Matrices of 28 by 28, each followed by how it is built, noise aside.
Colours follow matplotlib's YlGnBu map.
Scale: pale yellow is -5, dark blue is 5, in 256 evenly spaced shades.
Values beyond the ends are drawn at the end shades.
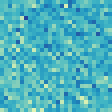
Toeplitz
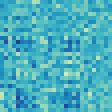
low rank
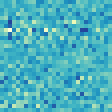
uneven rows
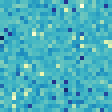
sparse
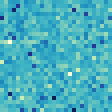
sparse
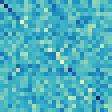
diagonal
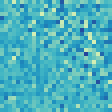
upper triangular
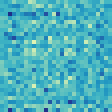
low rank
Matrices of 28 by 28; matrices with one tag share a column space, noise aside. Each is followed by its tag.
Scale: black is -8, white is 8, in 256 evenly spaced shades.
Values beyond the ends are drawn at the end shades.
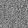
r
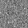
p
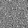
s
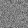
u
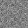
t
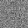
s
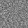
t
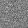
t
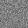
t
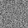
p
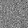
r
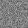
t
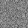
s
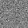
t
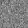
p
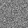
t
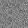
t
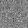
s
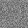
r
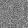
r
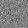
u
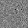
t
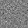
t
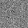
r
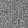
r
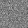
t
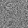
t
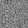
p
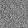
r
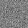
r
